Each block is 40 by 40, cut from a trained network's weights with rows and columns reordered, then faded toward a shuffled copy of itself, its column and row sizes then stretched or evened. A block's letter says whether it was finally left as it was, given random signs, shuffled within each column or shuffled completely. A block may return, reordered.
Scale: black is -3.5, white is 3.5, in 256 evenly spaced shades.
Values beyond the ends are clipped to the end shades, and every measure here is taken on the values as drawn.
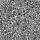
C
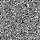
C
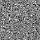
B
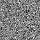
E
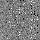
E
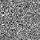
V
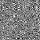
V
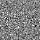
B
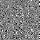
V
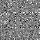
B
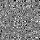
V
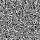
C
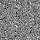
E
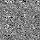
B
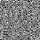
V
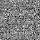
V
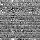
V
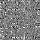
V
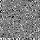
V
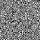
V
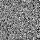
E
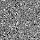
E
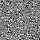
B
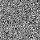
B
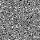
E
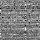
V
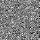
V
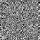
V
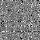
B
